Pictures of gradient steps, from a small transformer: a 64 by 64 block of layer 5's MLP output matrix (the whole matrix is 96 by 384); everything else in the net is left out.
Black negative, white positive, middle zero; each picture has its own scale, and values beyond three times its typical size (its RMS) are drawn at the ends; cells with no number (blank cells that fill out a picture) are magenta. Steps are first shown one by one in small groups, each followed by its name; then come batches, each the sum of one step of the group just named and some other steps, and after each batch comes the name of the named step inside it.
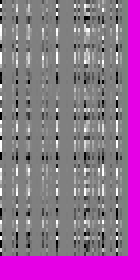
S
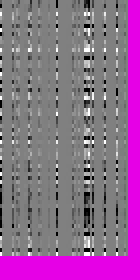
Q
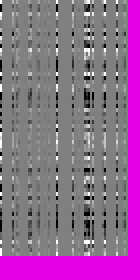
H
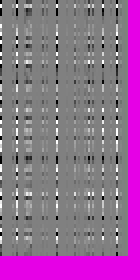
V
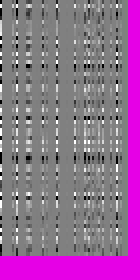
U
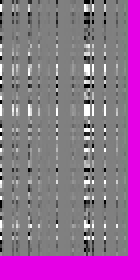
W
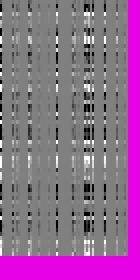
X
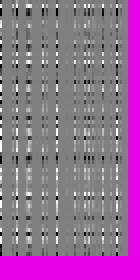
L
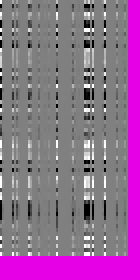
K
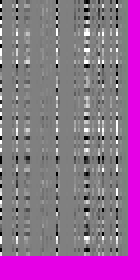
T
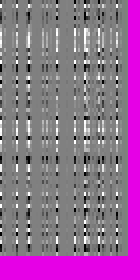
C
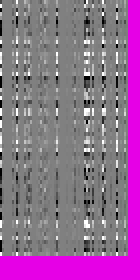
W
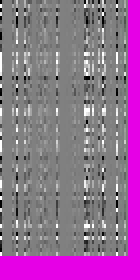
W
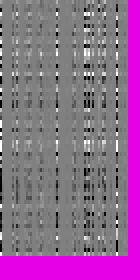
H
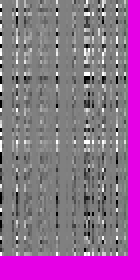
H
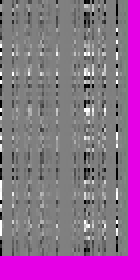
W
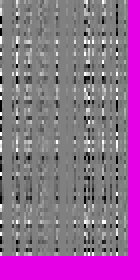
U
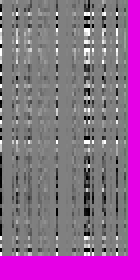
Q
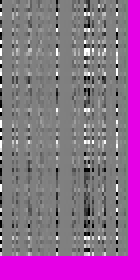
Q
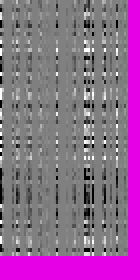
Q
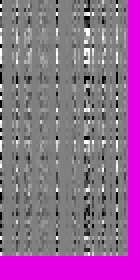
S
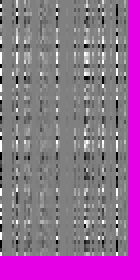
S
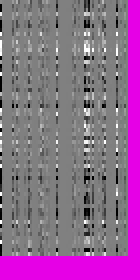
Q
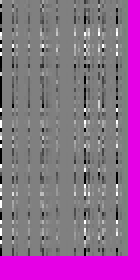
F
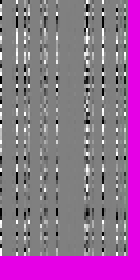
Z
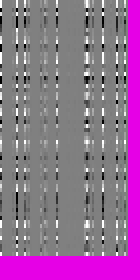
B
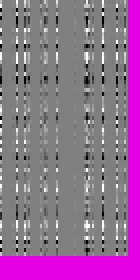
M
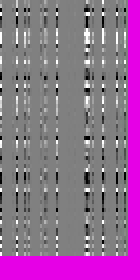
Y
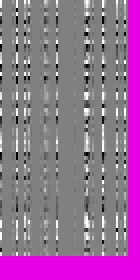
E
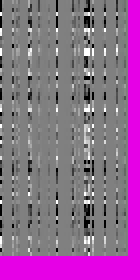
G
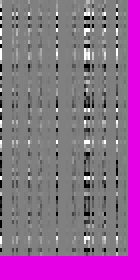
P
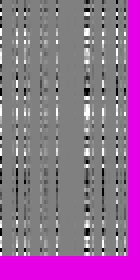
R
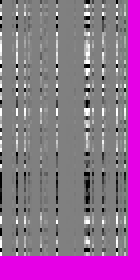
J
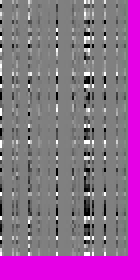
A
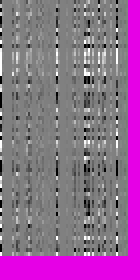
A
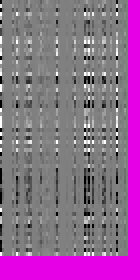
A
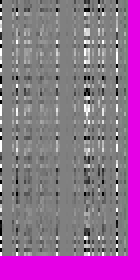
R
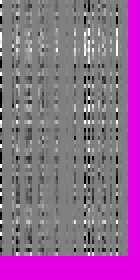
F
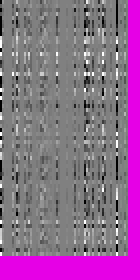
Z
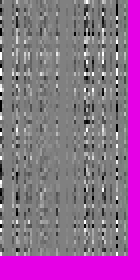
Z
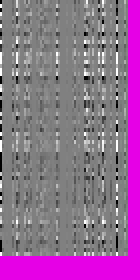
E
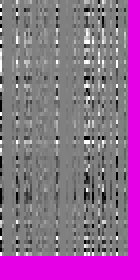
Y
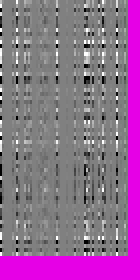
M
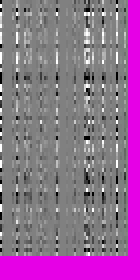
Y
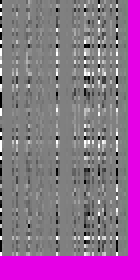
A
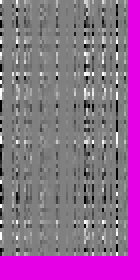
B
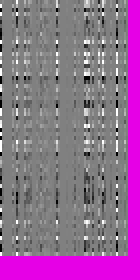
B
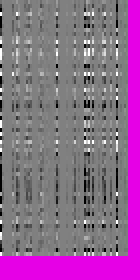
P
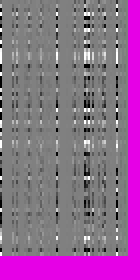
P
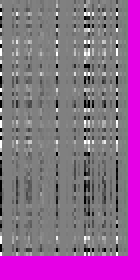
P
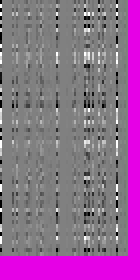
P
